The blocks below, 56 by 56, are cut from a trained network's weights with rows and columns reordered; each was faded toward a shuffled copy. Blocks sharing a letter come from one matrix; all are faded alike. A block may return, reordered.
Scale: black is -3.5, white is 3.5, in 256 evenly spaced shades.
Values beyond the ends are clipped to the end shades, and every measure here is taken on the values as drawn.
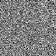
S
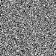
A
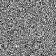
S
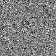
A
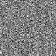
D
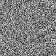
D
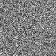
S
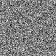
S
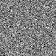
A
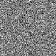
D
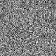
D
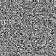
D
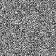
S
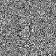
D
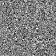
A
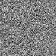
D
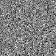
A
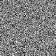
D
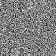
D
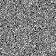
A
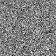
S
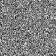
S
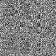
D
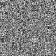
D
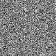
S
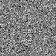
S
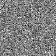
A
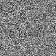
S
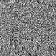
S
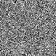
S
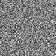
D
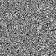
S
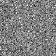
A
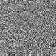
D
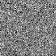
A
